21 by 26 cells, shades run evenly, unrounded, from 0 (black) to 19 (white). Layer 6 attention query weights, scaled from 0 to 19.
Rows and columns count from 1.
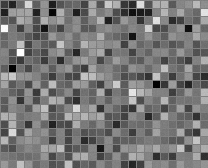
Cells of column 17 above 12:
3
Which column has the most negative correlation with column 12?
19
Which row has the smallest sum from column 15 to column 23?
2
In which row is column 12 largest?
10
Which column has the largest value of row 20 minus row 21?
17
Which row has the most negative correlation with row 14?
13
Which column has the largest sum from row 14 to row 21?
6
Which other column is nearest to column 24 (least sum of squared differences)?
21
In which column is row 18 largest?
25
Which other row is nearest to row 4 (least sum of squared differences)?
8
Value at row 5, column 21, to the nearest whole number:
7
